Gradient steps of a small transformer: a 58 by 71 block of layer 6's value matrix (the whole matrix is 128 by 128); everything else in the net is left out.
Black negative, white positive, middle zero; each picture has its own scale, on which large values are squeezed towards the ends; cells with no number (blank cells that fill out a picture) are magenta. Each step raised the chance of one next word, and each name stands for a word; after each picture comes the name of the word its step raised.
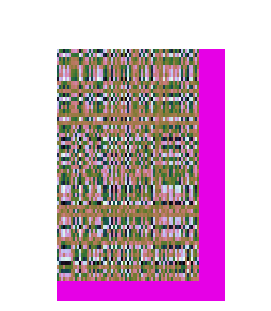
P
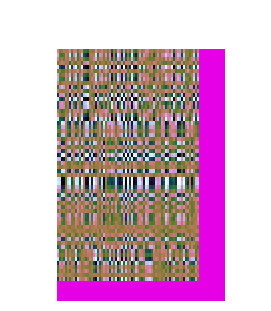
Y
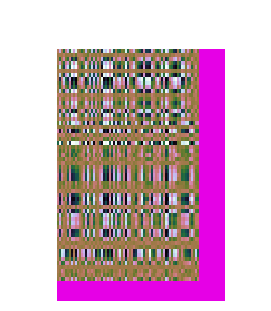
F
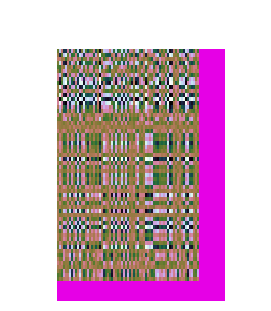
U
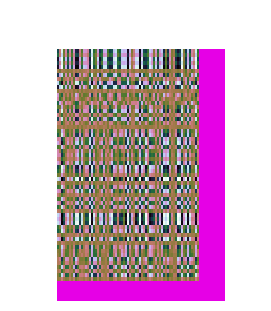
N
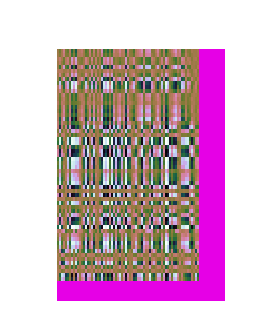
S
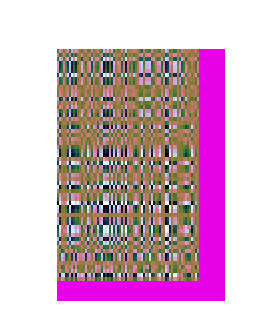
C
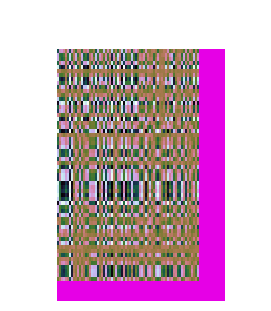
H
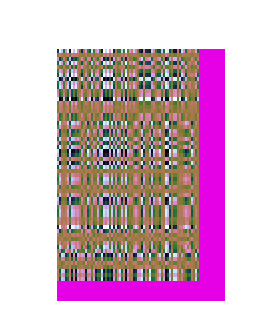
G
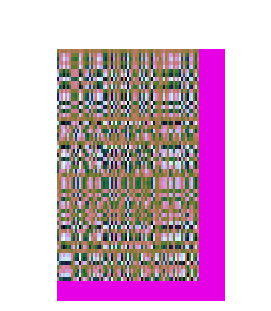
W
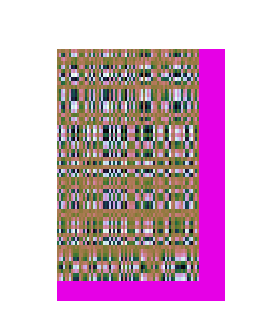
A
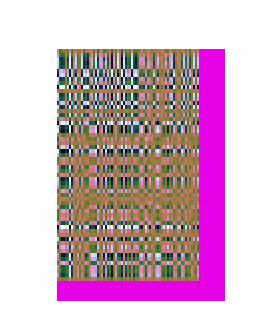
W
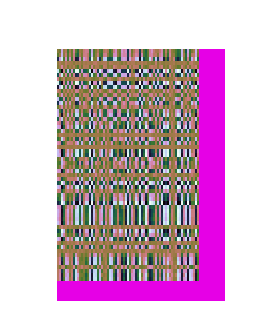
C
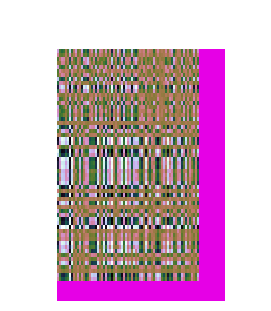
S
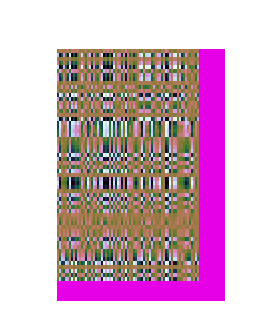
Y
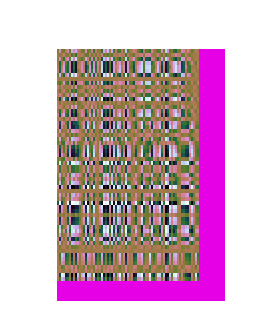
C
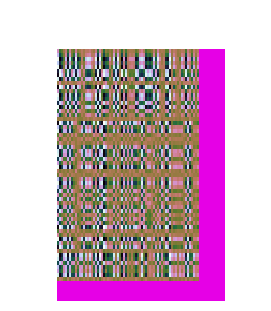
W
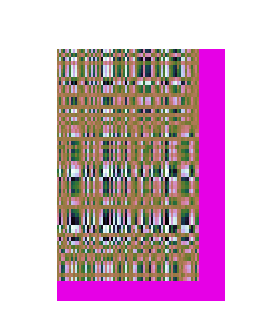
N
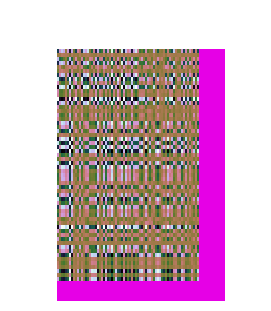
G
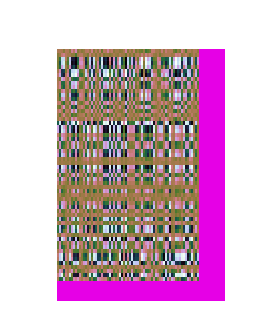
W
